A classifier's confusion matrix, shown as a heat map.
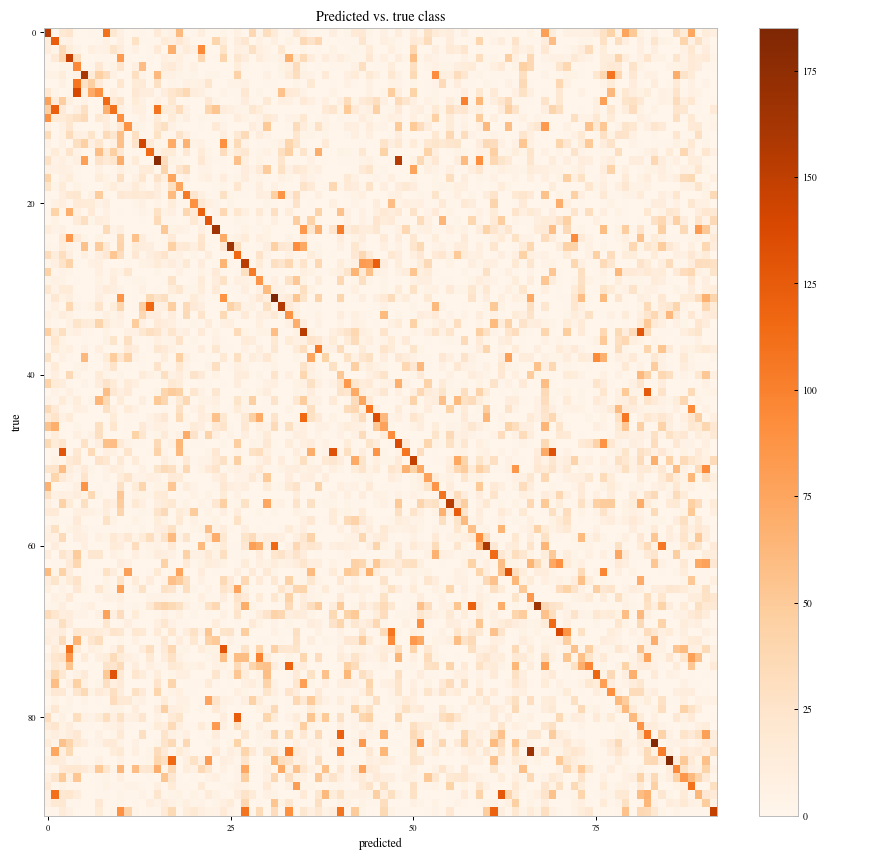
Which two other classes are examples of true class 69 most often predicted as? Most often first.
51, 59
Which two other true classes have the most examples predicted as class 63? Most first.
38, 11
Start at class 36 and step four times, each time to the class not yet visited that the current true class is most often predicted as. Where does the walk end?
23
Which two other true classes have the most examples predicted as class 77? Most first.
5, 7
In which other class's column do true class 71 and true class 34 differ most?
47
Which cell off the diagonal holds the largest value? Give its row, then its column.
84, 66
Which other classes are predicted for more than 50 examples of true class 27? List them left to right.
24, 43, 44, 45
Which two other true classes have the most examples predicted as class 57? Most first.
8, 15
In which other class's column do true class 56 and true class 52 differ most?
54
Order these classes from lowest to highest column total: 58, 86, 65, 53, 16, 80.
58, 80, 65, 53, 86, 16
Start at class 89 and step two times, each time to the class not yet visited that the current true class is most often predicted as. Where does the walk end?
70
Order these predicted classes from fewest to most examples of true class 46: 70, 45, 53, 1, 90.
53, 70, 90, 45, 1
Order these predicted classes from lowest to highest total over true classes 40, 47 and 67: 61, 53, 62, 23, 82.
61, 53, 23, 82, 62
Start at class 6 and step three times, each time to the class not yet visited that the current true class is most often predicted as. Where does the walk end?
24
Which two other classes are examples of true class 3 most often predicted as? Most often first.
10, 33
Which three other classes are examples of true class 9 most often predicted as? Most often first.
1, 15, 8
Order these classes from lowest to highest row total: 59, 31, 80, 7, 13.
7, 80, 59, 13, 31
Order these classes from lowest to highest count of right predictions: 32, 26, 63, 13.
26, 63, 13, 32
